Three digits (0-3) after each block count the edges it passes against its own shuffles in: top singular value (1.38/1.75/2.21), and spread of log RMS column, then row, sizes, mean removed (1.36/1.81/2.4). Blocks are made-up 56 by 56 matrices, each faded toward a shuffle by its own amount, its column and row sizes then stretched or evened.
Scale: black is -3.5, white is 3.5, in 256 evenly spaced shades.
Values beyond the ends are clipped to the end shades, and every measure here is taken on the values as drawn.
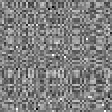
3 1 1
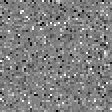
0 0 1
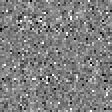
0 0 1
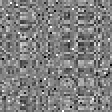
3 2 0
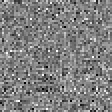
1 0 2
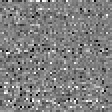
0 1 3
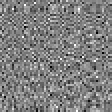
3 1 0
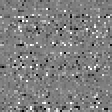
0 1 3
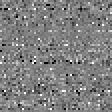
0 1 3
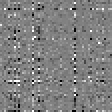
3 3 2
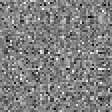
2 0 1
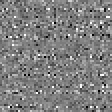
1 1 3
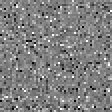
1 0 1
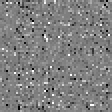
0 2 1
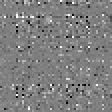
0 2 3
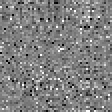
2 0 1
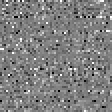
0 0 3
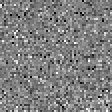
1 0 1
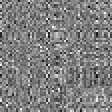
3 3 0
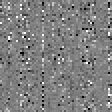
0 3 1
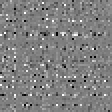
1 2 3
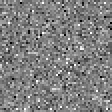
0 0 0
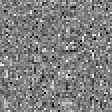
2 2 0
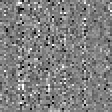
1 3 0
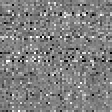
2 0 3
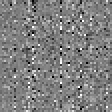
2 3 1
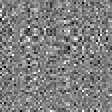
3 2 1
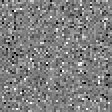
1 1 0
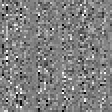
1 3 0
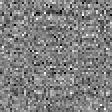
3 1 1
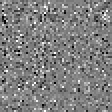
1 2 1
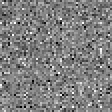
2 1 1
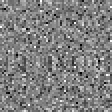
2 0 0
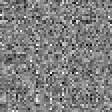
2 2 1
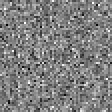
2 0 0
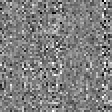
2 3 1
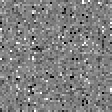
0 2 1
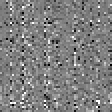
2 3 1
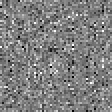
1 2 0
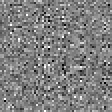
2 2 0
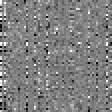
3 3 1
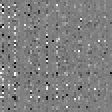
1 3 1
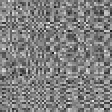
3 2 2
